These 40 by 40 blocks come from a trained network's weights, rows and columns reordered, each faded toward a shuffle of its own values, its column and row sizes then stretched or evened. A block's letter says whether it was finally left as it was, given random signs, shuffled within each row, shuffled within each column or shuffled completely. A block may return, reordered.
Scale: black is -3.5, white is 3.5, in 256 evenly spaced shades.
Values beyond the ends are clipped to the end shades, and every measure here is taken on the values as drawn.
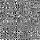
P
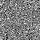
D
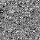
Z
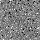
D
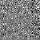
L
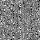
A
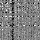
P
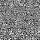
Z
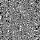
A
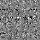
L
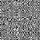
P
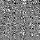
L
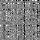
P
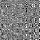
P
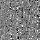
A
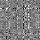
P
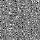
A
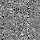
L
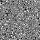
Z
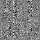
A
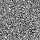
D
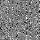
A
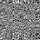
P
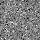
D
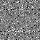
Z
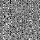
A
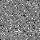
Z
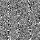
A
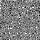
Z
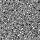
D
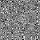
L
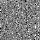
A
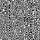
A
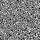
D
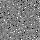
D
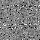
Z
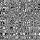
P
